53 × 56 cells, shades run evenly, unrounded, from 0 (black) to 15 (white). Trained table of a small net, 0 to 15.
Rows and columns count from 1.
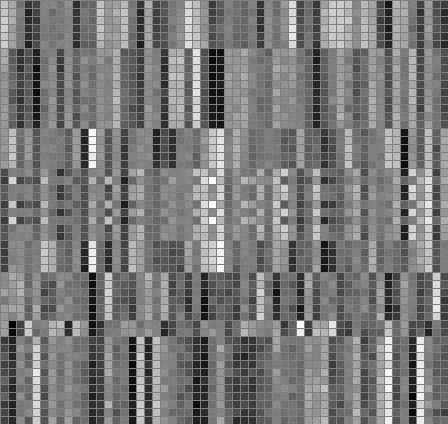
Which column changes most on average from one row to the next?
27
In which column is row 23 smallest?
16
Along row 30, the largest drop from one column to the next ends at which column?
55
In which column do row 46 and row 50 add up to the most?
53
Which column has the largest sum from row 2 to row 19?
25
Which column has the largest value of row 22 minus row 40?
26
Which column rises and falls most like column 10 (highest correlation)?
4
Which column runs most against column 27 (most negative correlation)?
11
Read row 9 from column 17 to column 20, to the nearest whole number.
5 4 9 8
